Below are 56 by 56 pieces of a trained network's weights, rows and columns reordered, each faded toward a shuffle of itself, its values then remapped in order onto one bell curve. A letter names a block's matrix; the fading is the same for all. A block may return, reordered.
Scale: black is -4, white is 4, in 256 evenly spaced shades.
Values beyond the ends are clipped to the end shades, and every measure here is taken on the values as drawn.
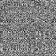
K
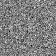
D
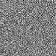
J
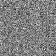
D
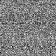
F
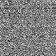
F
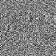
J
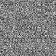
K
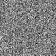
D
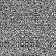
F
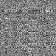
K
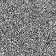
D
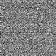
F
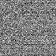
F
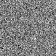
D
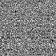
F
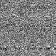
F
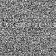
F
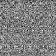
K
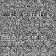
K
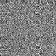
J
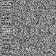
J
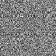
K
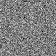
D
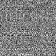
K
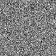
D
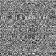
K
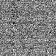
F
